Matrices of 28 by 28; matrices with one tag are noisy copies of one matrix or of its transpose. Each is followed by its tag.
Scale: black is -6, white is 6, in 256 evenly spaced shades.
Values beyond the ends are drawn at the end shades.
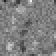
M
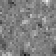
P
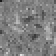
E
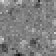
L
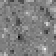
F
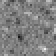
F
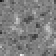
E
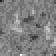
E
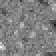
P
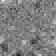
L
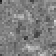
E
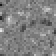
M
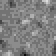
P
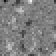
M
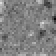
L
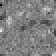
M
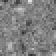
M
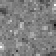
P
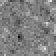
F
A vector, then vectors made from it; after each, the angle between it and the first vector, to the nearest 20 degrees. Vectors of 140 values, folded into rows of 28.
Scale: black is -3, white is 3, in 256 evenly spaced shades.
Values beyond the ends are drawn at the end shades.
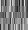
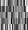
120 degrees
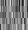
40 degrees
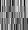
160 degrees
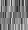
20 degrees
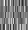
60 degrees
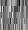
40 degrees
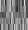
20 degrees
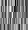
40 degrees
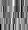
60 degrees
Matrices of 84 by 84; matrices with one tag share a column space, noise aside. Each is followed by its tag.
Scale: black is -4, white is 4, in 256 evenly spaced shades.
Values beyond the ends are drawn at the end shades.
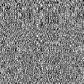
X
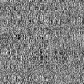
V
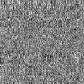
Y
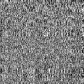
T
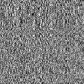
X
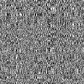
X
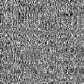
X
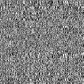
Y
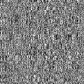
V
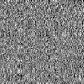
T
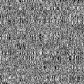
V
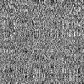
T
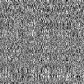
T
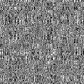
V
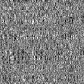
V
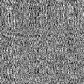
X
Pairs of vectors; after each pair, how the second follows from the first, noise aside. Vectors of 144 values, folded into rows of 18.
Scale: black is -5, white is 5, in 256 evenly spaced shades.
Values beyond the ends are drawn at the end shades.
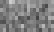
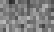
negated.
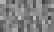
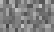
wrapped around, negated.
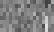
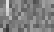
reversed.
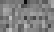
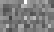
negated.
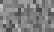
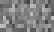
wrapped around, negated.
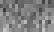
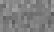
wrapped around, shrunk.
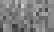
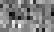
wrapped around, scaled up.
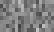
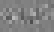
reversed, negated, partly zeroed.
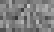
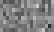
wrapped around, negated.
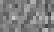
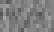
reversed, negated, shrunk.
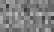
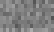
wrapped around, shrunk.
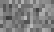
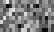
wrapped around, scaled up.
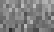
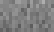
reversed, negated, shrunk.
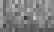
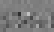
reversed, negated, partly zeroed.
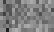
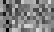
scaled up.
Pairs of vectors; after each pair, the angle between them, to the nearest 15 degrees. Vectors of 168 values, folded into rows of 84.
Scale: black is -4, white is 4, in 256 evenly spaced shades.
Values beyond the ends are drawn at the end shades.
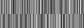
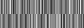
15 degrees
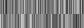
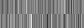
60 degrees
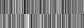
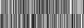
105 degrees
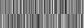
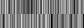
105 degrees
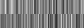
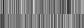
75 degrees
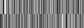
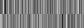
165 degrees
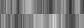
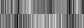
30 degrees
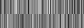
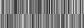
165 degrees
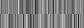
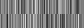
120 degrees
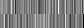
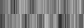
105 degrees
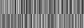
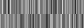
105 degrees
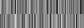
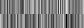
105 degrees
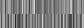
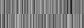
135 degrees
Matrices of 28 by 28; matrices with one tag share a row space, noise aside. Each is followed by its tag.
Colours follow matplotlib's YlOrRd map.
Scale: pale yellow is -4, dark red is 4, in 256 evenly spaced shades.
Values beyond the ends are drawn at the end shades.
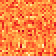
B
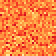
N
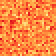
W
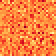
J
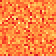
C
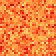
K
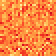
W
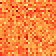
C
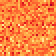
K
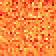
C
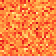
W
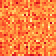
C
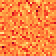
W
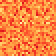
W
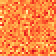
K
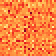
C
